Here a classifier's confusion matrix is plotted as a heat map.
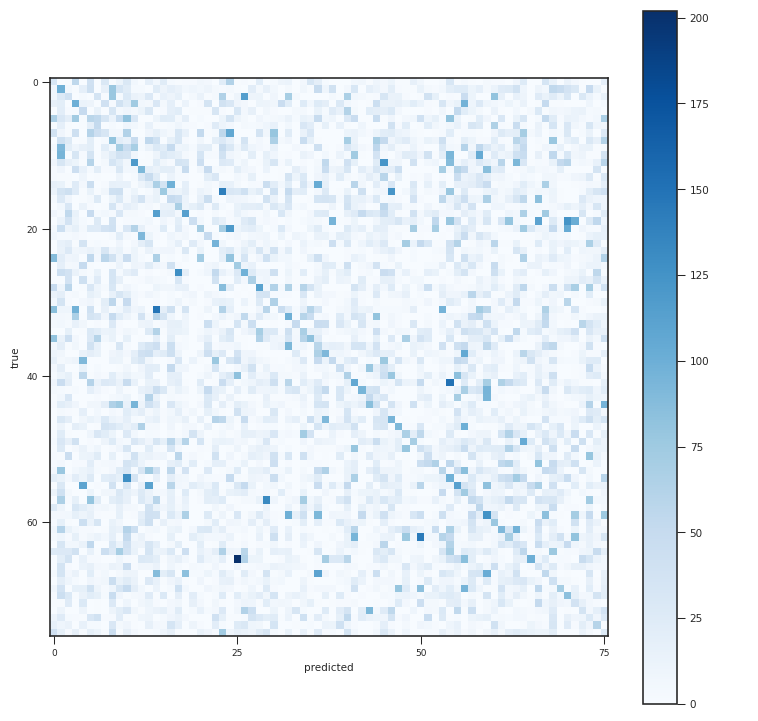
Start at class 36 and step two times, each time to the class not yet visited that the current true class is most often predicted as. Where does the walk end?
44
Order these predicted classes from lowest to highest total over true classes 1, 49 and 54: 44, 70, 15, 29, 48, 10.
48, 15, 29, 44, 70, 10
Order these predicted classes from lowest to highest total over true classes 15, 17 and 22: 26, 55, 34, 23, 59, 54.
59, 34, 26, 55, 54, 23
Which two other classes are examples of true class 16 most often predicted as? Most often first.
66, 59
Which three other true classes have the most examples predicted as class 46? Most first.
15, 40, 72
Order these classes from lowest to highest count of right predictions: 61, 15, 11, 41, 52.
52, 15, 61, 41, 11
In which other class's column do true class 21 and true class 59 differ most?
32
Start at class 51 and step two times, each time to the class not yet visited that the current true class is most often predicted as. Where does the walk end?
40
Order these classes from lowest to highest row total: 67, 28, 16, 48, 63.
63, 48, 67, 16, 28
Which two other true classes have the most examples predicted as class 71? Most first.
19, 62
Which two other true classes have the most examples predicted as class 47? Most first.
69, 12
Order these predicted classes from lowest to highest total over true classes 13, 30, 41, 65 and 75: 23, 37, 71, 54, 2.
71, 2, 37, 23, 54
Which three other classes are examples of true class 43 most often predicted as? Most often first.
59, 55, 13
